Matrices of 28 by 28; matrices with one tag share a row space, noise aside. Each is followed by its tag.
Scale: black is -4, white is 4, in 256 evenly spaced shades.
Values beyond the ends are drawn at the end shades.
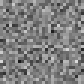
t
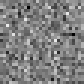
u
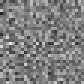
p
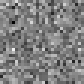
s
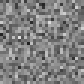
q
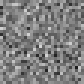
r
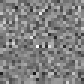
s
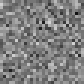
p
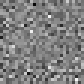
p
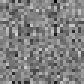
u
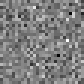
q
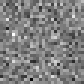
u
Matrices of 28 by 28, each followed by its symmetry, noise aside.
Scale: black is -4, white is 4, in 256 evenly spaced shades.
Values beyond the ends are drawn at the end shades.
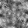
same after a half turn.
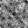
symmetric across the other diagonal.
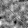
no symmetry.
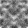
mirrored left to right.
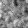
no symmetry.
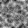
same after a half turn.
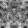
mirrored left to right.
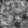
symmetric.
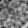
symmetric.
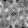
same after a half turn.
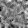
antisymmetric.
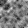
symmetric.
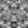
mirrored left to right.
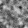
symmetric across the other diagonal.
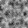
mirrored top to bottom.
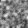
no symmetry.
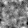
antisymmetric.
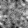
antisymmetric.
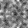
mirrored top to bottom.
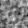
antisymmetric.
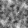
same after a half turn.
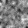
no symmetry.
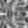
mirrored top to bottom.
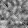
no symmetry.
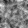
antisymmetric.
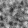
no symmetry.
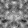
mirrored left to right.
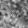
antisymmetric.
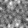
same after a half turn.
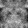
mirrored left to right.
